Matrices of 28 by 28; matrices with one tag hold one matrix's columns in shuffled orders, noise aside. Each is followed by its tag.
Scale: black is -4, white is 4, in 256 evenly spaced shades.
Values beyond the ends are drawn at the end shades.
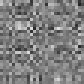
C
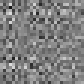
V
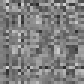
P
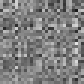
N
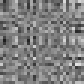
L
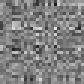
C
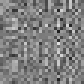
N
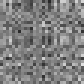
L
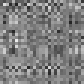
P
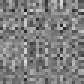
N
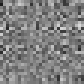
C
